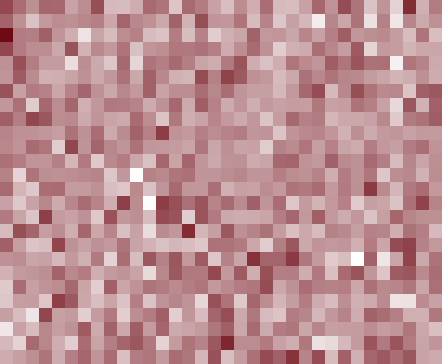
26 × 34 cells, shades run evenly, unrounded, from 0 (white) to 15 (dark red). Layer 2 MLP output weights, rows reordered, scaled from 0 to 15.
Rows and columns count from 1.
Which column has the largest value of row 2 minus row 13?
11
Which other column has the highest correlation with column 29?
24
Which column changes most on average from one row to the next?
31
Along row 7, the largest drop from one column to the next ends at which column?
26
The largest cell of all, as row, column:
3, 1
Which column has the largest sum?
32
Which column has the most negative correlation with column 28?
20
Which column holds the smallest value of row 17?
12
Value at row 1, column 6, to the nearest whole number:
6
